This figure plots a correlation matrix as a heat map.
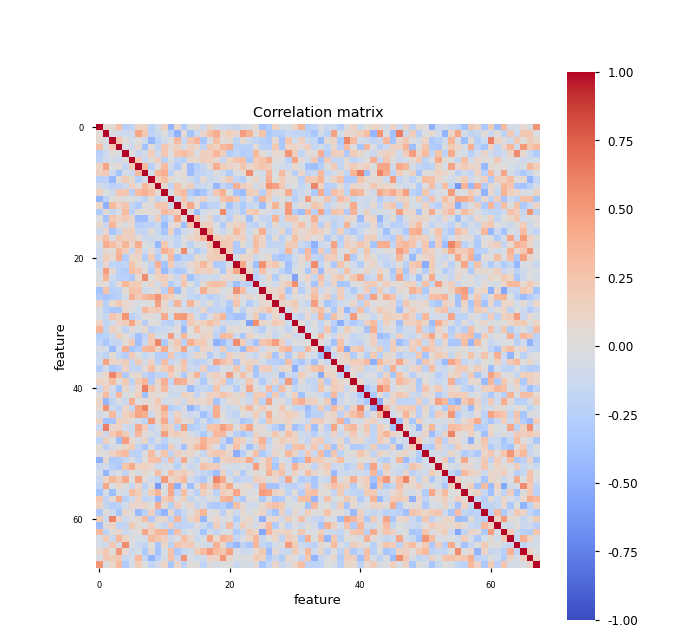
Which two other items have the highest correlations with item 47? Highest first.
54, 10
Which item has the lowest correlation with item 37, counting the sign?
30
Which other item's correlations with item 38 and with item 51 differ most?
2
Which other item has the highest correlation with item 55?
65
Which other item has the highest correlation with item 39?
29
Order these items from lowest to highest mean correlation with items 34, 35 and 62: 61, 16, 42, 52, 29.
16, 61, 29, 52, 42
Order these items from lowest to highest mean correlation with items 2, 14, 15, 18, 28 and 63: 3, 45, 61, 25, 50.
45, 25, 61, 3, 50
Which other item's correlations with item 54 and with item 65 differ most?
44
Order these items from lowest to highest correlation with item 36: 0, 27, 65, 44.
27, 0, 65, 44
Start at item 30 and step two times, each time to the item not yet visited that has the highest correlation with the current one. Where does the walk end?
52
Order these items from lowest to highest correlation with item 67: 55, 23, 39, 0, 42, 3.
55, 23, 39, 42, 3, 0
